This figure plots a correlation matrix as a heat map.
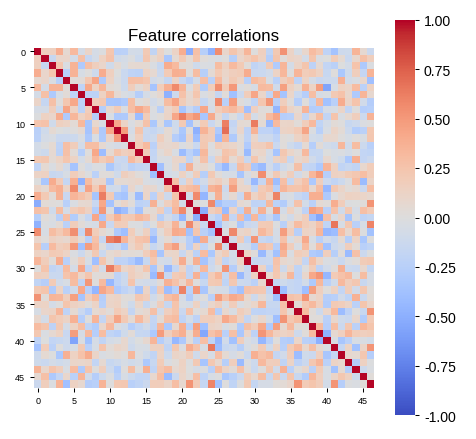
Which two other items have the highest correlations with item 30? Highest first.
10, 26
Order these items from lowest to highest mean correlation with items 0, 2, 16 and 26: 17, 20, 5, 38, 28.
17, 38, 20, 5, 28
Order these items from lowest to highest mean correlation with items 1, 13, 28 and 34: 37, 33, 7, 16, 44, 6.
33, 6, 16, 7, 37, 44
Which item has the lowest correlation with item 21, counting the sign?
0
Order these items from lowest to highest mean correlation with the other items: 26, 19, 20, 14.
14, 26, 20, 19
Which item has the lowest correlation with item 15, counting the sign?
43
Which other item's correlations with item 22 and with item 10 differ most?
26
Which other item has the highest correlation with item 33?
20
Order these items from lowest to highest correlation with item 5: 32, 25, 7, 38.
38, 32, 7, 25
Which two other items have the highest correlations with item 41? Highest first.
24, 46
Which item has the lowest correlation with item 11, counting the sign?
22
